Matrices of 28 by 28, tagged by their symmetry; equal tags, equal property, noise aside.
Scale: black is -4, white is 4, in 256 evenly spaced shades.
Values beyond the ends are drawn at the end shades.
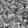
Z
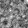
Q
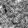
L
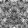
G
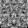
G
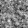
Z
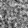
Z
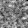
L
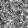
L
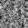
L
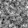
L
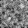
Q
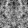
G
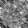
Q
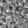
Z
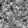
L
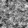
L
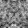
G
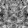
G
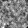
L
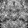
G
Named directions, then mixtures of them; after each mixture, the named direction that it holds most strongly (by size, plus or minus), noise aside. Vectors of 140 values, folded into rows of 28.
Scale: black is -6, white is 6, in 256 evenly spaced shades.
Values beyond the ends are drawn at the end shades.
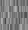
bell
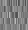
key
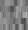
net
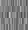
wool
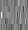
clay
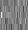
clay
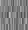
wool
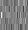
clay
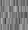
bell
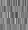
key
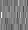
clay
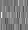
clay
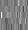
clay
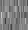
bell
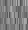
key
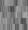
net
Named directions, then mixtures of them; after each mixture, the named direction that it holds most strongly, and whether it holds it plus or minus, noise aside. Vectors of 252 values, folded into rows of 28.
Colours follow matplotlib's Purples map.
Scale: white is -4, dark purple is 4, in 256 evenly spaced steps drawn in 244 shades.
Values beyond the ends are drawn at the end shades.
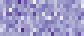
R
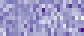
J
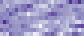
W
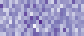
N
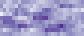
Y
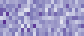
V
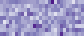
N, minus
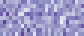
V, plus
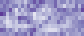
Y, minus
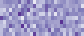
V, minus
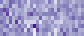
N, minus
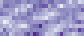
W, minus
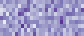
V, minus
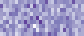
N, plus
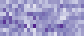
Y, plus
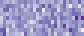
J, minus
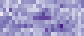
Y, plus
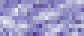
W, minus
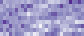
W, plus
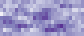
Y, plus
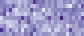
R, minus
